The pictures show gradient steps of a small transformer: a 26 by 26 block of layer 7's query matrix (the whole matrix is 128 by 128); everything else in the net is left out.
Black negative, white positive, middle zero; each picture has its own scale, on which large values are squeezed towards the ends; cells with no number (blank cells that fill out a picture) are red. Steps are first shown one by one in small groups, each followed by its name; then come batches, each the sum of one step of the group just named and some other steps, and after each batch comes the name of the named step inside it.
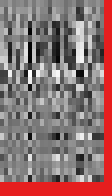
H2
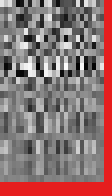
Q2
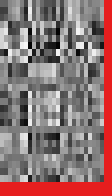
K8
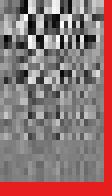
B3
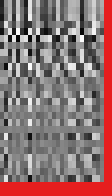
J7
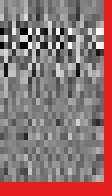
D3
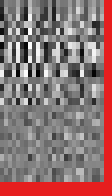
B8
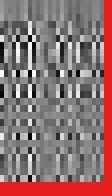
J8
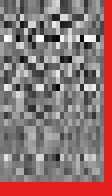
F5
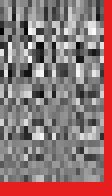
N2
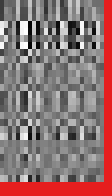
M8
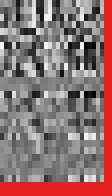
Q2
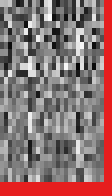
Q2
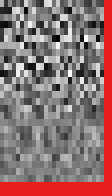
F5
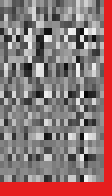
N2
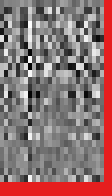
B8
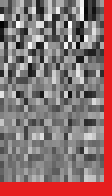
N2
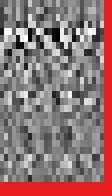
J7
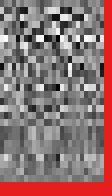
F5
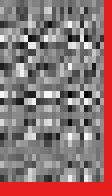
B8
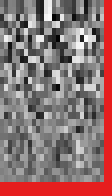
F5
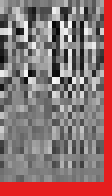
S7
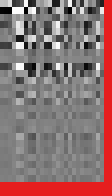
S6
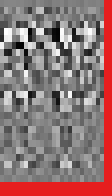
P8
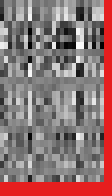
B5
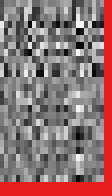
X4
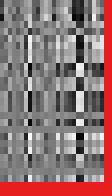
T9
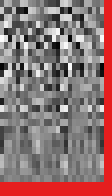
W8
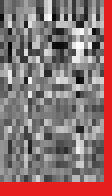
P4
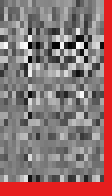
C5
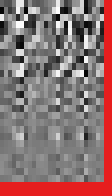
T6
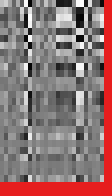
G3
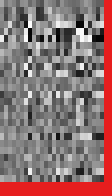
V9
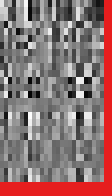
S7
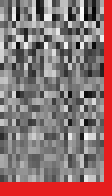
W8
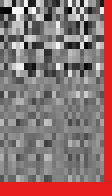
S6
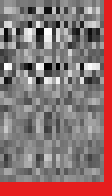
S7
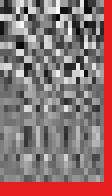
T6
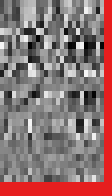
C5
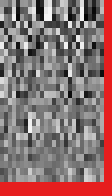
W8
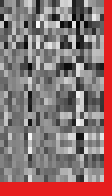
T9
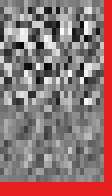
P8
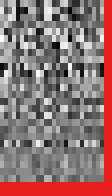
W8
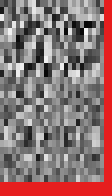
T6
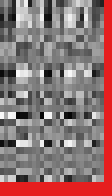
G3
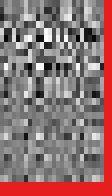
T9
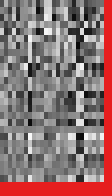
T9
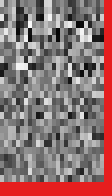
V9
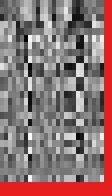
T9
